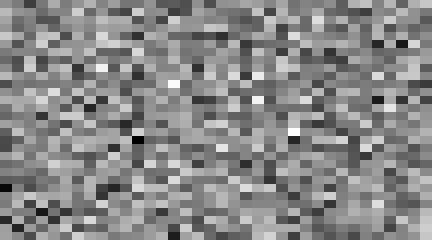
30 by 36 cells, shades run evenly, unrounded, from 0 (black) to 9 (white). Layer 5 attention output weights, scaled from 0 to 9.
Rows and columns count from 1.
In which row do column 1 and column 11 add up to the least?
24
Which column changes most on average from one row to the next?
12
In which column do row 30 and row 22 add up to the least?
15
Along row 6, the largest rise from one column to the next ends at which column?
35
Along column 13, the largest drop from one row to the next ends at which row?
22
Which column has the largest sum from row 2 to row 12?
9
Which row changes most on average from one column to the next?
13
